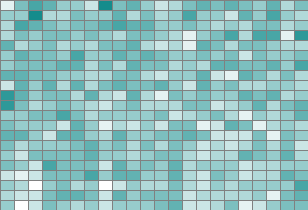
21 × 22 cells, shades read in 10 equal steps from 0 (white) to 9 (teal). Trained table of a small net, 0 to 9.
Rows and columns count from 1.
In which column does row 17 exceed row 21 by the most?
2
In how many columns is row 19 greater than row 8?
8
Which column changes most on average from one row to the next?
18
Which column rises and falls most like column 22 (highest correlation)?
5
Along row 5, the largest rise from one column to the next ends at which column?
15
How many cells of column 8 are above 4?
5
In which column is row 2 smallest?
17
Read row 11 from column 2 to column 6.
5 3 4 5 4
